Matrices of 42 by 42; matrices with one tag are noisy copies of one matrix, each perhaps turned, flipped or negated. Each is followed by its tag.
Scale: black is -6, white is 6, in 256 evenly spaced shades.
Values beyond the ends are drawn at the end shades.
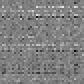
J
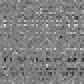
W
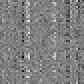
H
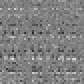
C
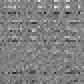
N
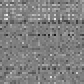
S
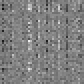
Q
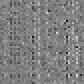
J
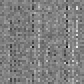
J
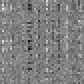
Q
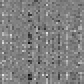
Q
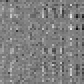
N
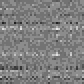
H
